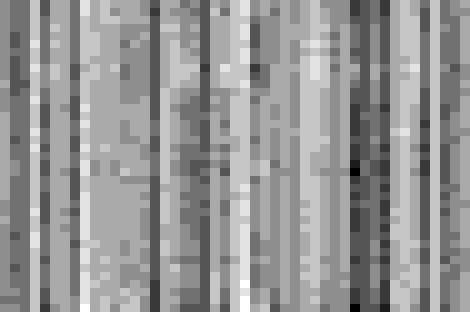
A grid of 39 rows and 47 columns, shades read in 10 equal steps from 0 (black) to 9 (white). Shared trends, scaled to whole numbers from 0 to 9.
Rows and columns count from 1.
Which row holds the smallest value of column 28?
39
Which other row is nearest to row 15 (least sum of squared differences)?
25
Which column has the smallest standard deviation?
44
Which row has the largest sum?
9
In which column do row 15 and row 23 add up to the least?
36
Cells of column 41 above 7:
1
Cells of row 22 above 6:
10
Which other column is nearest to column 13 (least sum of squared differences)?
27
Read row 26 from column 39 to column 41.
2 6 7
